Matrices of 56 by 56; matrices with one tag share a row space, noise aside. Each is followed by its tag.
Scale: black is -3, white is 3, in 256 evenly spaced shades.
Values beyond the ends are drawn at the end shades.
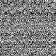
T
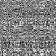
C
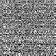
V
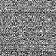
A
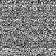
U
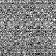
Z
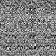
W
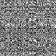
W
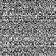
V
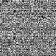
U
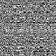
C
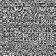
V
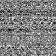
Z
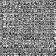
V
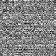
V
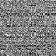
W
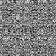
U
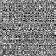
V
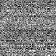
W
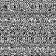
T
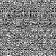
U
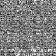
Z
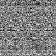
Z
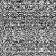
C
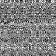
T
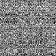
A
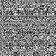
C
